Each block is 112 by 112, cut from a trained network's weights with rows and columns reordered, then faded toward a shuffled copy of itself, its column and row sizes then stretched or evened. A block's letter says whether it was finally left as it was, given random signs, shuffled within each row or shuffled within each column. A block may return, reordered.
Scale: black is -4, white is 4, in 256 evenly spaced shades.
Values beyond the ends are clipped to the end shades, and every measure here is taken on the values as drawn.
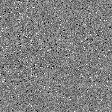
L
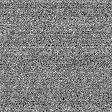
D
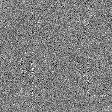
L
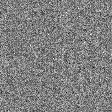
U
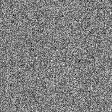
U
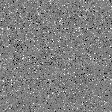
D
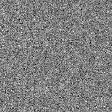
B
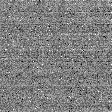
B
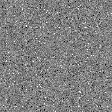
L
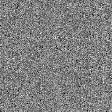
B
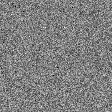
D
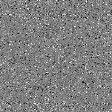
L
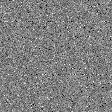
D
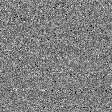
D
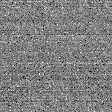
D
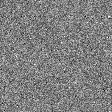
D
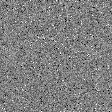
U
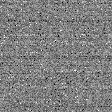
B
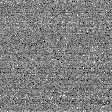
D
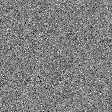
D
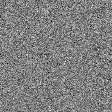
L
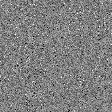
U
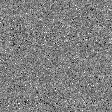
D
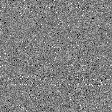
L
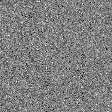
U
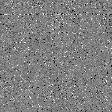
B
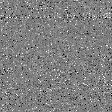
B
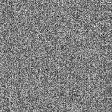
B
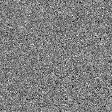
L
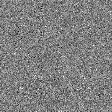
L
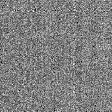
B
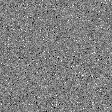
D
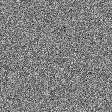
D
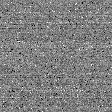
D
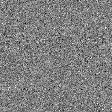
L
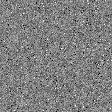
U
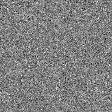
L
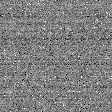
D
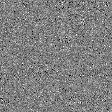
B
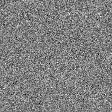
D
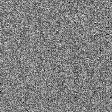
B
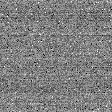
B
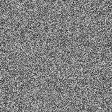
L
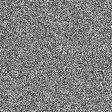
D
